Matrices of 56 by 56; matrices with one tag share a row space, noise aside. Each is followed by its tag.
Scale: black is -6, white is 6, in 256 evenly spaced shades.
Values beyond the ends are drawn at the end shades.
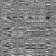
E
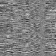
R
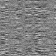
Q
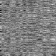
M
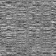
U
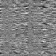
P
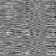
R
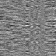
R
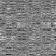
U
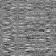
E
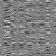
E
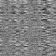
P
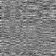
M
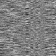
R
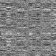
U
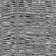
E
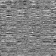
U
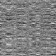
U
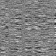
Q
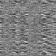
P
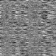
P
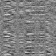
E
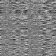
P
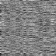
M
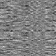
R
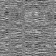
Q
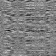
E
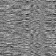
R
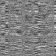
Q
